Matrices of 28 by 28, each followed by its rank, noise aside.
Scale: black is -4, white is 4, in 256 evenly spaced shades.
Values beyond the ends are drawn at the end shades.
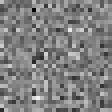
five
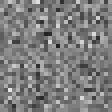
seven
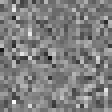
seven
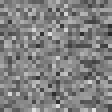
six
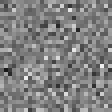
eight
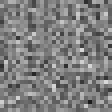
eight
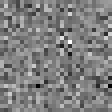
seven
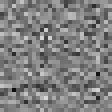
five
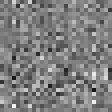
five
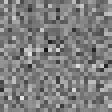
six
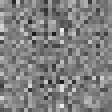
seven
